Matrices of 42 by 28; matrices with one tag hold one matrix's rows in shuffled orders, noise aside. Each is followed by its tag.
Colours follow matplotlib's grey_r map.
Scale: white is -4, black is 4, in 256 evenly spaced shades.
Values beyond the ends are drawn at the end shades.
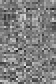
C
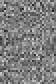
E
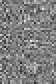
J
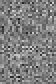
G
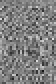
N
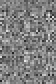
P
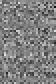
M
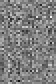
G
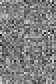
P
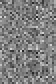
N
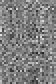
N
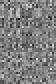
G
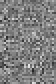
E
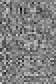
J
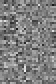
C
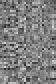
C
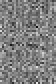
N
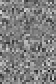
P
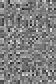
G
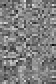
C
